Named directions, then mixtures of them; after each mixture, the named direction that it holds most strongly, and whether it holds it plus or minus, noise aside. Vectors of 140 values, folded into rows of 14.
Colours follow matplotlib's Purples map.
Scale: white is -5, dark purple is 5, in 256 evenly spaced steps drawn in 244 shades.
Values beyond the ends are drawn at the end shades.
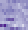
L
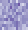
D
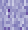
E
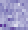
L, plus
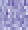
E, minus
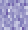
E, minus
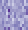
E, plus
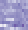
L, minus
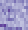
L, plus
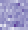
L, minus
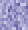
D, plus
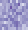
D, plus
